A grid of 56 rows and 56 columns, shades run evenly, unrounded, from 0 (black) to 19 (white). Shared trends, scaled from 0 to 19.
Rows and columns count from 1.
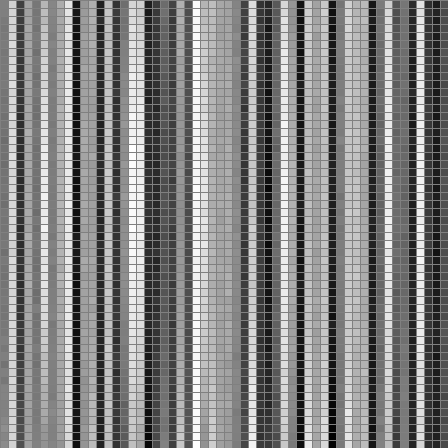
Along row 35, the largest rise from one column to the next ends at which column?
53
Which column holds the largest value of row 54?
25
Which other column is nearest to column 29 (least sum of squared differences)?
4
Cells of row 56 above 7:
35
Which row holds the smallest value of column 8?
56
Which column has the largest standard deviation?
6
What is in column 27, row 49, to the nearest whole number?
15
